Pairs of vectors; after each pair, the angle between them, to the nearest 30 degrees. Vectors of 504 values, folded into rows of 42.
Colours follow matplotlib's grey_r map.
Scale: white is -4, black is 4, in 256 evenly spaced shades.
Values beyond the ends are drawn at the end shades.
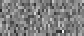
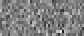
150 degrees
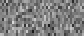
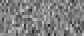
30 degrees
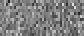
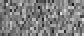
120 degrees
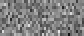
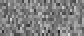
150 degrees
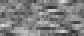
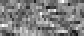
30 degrees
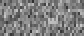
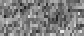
150 degrees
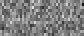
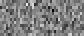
90 degrees
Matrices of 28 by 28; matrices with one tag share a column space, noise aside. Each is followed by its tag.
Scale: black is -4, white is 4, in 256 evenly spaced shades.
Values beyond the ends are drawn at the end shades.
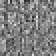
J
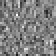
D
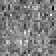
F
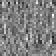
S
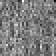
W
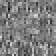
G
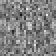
F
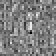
F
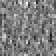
S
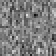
G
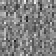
J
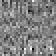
D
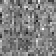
J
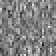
G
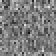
J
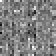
W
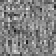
F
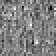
F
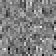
D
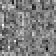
J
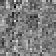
J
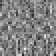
D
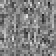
S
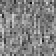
S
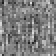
S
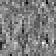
S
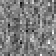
S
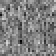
F
